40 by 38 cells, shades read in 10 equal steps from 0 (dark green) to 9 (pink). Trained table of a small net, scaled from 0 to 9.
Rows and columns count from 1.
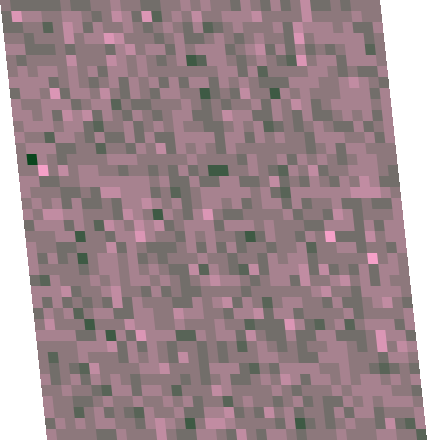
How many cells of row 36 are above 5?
13
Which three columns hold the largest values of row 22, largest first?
31, 12, 35
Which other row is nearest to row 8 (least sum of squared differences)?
14
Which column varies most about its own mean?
2
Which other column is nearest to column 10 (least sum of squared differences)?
34
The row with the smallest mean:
1
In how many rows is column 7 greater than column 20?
16
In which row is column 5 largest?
9
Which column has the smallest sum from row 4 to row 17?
20
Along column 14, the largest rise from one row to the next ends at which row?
21
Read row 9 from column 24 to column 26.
7 5 5
